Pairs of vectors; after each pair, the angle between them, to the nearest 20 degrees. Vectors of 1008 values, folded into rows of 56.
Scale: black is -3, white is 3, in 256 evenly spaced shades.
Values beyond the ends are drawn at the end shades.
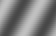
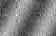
160 degrees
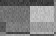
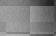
80 degrees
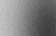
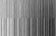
20 degrees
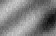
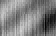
20 degrees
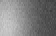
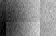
160 degrees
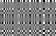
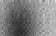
80 degrees
